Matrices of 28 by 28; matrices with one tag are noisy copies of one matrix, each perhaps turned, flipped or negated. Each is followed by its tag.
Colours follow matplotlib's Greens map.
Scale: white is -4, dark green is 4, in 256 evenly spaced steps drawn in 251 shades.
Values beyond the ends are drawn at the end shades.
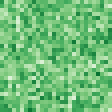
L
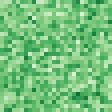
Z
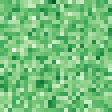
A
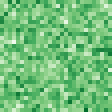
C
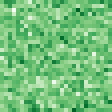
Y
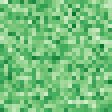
L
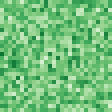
Z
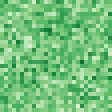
A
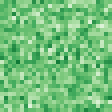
Z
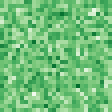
Z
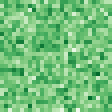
C
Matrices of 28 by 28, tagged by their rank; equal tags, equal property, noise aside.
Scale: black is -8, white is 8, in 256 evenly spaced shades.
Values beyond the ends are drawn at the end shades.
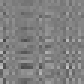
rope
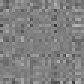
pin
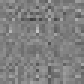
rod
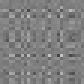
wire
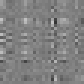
rope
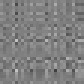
rope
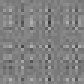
wire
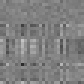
wire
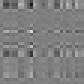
wire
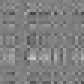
rope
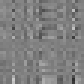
rope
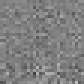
rod
